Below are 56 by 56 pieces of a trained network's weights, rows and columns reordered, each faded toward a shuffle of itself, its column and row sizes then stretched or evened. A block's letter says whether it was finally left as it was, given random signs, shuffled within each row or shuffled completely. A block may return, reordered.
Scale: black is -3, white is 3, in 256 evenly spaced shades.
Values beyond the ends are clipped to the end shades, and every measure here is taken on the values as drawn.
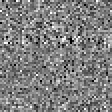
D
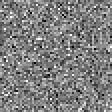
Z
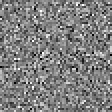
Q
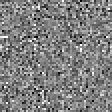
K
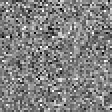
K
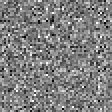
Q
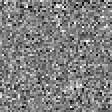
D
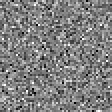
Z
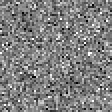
Z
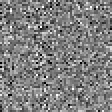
K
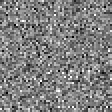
D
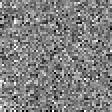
Q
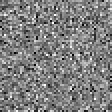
Q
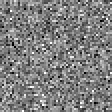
Z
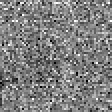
D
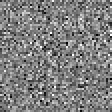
Q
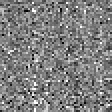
Q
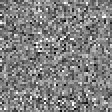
K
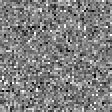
D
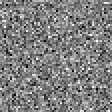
Z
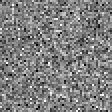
Z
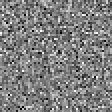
D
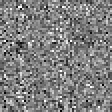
Q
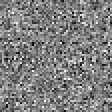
Q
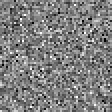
Z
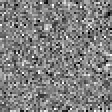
D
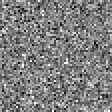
Z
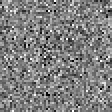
K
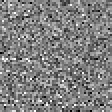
D
